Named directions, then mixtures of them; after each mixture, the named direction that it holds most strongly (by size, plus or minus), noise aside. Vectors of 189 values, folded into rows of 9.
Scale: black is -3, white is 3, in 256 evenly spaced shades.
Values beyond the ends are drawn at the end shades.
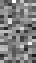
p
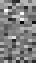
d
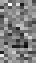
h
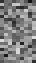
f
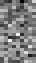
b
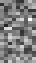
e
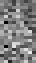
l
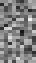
e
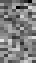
f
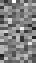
p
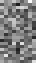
f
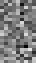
h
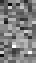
h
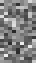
f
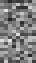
b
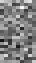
f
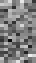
b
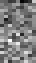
b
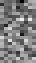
e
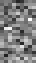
e
